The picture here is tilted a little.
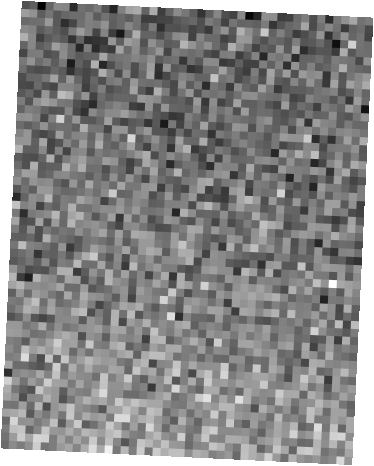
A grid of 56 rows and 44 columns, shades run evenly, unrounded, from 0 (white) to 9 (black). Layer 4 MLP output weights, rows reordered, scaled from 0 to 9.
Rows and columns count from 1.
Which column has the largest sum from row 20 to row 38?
35
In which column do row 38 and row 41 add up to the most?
42
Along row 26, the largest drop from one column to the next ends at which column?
22
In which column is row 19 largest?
38
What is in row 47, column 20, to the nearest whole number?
4
